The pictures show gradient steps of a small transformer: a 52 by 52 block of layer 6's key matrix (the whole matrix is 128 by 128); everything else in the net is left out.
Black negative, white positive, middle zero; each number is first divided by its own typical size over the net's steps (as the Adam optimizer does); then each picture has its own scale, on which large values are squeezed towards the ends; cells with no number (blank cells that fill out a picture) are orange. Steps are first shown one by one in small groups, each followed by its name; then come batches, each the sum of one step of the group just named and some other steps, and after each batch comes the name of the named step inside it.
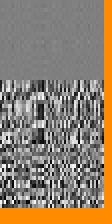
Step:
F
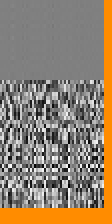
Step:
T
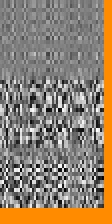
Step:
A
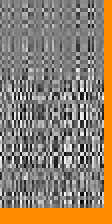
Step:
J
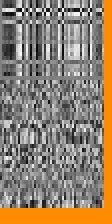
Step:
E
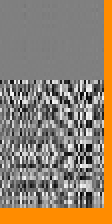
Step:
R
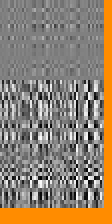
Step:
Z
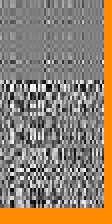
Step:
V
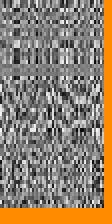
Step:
A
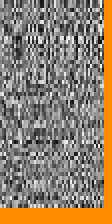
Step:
J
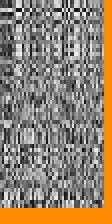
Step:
E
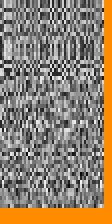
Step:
T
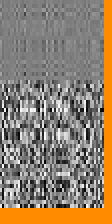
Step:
F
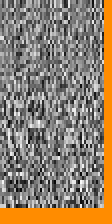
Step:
F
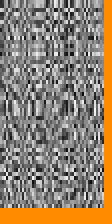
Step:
F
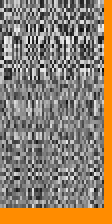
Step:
F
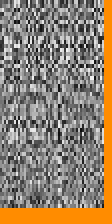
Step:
V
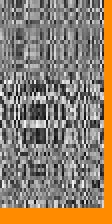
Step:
J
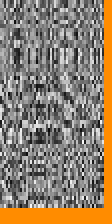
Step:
A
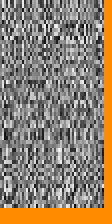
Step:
F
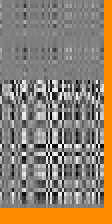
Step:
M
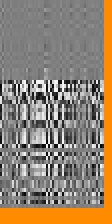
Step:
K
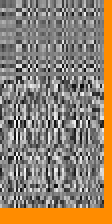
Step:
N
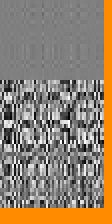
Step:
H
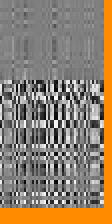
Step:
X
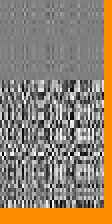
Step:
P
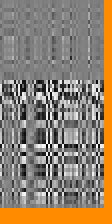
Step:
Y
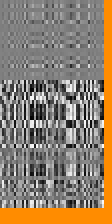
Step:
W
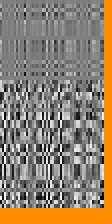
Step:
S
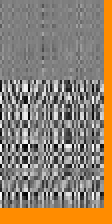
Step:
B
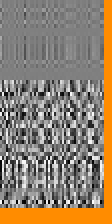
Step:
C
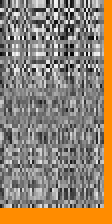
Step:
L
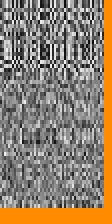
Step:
P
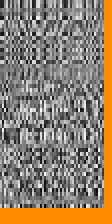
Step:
H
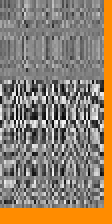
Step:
X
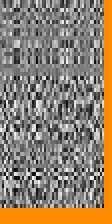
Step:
S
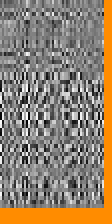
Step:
B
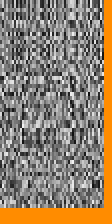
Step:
C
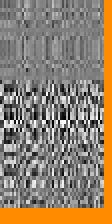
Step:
H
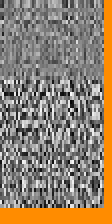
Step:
C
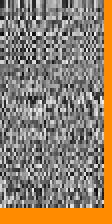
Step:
S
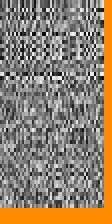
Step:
K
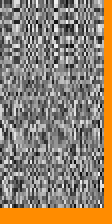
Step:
L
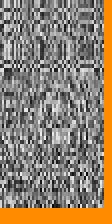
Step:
C
